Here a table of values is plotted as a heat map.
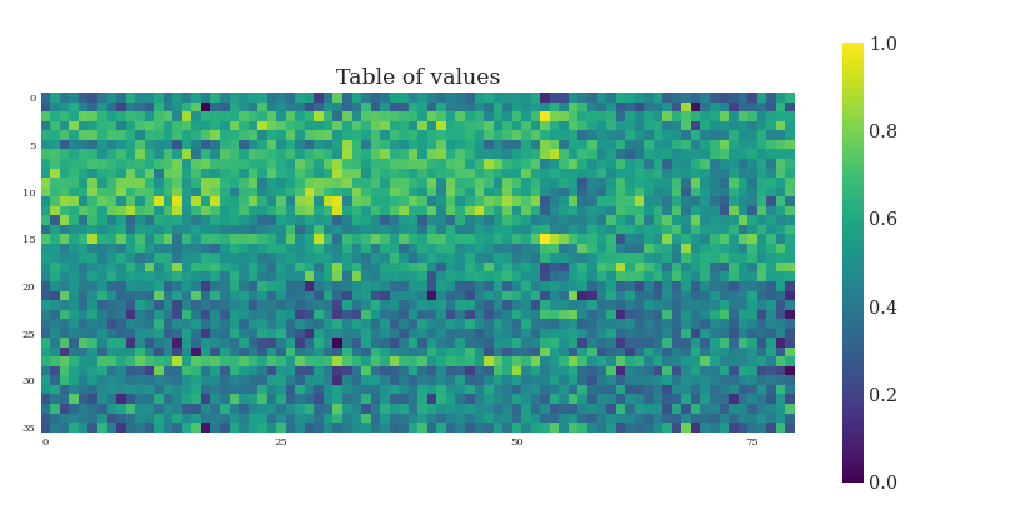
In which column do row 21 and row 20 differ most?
57
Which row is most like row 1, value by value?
35
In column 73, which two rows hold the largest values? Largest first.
12, 9
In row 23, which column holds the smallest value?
79
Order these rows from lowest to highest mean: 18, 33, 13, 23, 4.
23, 33, 13, 18, 4
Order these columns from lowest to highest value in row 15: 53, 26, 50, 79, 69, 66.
69, 79, 50, 26, 66, 53
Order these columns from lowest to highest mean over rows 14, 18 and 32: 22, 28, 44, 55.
55, 44, 28, 22
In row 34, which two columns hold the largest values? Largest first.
34, 31
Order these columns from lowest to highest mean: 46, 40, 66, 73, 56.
73, 66, 46, 40, 56
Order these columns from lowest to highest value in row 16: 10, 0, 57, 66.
0, 66, 10, 57
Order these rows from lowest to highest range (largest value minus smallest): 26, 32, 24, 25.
24, 25, 32, 26
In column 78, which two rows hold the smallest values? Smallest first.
26, 29
